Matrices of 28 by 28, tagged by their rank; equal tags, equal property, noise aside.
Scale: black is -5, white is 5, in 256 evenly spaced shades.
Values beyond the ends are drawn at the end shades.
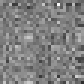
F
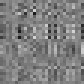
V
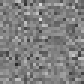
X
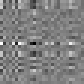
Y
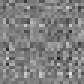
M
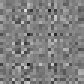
M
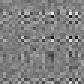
Y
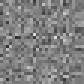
X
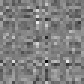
V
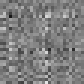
V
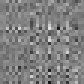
V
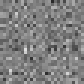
M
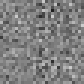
F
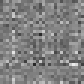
X
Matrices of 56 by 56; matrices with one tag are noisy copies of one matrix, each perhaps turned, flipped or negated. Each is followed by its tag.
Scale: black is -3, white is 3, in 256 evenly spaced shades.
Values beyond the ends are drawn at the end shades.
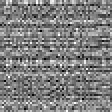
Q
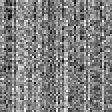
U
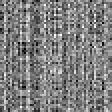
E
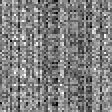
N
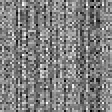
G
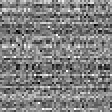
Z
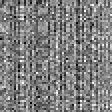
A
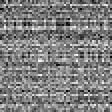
E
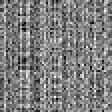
E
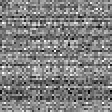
G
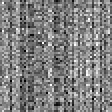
N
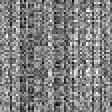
N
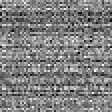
G
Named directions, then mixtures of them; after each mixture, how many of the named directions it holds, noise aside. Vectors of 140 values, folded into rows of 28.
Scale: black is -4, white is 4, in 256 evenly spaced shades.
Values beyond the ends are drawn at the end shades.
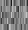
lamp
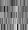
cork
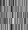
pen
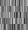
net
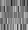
two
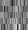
one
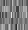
three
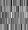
two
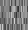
two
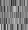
four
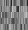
one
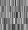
one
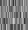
two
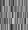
one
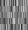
three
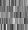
three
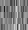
two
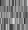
four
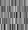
two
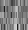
one
